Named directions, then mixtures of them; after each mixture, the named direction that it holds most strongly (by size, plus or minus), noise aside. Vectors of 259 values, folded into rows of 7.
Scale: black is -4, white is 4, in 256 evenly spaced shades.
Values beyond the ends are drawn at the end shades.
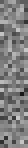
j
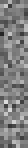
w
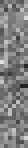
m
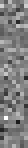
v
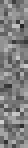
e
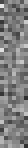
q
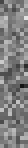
m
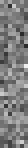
m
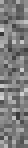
j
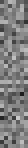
j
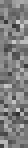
e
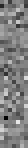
v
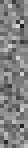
e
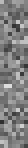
e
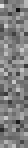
v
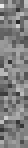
v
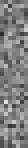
w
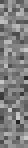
j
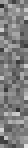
q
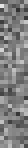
q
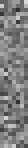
v
